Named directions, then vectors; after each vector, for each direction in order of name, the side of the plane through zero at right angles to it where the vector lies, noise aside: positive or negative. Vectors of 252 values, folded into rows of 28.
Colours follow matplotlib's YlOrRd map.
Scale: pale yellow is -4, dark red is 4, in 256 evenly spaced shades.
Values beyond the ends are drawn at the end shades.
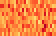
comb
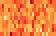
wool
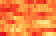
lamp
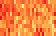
positive, positive, negative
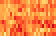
negative, negative, positive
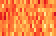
negative, positive, negative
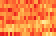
negative, positive, positive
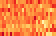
negative, positive, positive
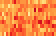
negative, negative, positive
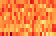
negative, positive, positive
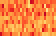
positive, positive, positive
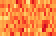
positive, negative, positive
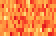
positive, negative, positive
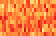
negative, negative, negative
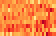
positive, negative, negative
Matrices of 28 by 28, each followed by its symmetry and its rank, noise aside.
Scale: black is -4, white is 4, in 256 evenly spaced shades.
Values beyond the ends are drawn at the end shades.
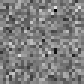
no symmetry, rank six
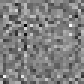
no symmetry, rank six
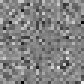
symmetric, rank six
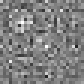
symmetric, rank six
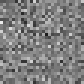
no symmetry, rank eight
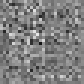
no symmetry, rank six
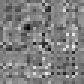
symmetric, rank four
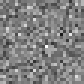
symmetric, rank eight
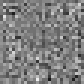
no symmetry, rank eight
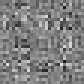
antisymmetric, rank four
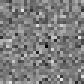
no symmetry, rank eight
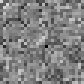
symmetric, rank six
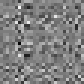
no symmetry, rank four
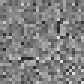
symmetric, rank six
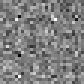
antisymmetric, rank six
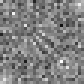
symmetric, rank eight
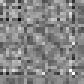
symmetric, rank four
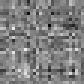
antisymmetric, rank four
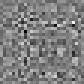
no symmetry, rank four
